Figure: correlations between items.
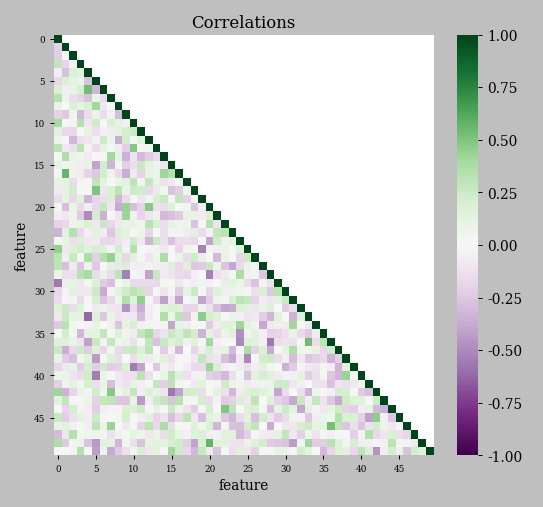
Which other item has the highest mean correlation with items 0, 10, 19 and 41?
13
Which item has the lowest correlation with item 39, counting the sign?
10
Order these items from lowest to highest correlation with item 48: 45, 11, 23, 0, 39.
11, 23, 45, 39, 0
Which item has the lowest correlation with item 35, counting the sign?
24
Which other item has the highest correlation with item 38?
40
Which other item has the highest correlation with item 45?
42
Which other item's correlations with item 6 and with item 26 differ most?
7
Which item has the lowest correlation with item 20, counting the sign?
28
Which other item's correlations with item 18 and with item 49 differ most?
5
